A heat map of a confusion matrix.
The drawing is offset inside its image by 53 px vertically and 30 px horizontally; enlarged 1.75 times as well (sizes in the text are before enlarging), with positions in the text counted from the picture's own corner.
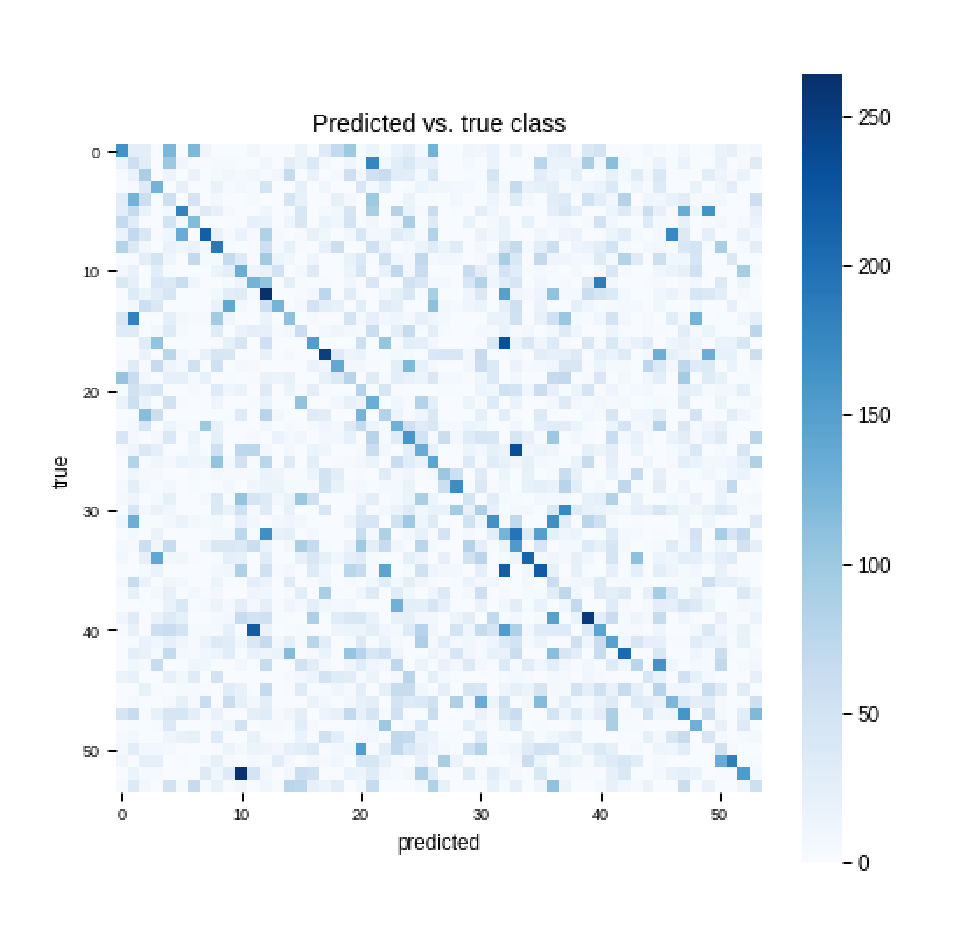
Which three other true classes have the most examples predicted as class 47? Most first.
5, 19, 18
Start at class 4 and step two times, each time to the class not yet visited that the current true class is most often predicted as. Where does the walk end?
21
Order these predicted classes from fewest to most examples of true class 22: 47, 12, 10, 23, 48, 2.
47, 23, 10, 48, 12, 2
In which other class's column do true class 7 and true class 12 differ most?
46
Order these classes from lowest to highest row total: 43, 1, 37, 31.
37, 43, 1, 31
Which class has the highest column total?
12
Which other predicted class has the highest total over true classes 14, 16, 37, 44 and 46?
32
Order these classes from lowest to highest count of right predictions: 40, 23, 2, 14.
2, 14, 23, 40
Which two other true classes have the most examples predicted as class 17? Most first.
37, 12
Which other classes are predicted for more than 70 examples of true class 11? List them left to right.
12, 30, 40
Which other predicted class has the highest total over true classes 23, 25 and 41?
33
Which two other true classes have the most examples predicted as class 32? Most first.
16, 35
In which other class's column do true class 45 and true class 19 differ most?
0
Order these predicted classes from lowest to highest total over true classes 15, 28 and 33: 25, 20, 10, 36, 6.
6, 36, 10, 25, 20
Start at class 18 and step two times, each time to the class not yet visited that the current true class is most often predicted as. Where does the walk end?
36
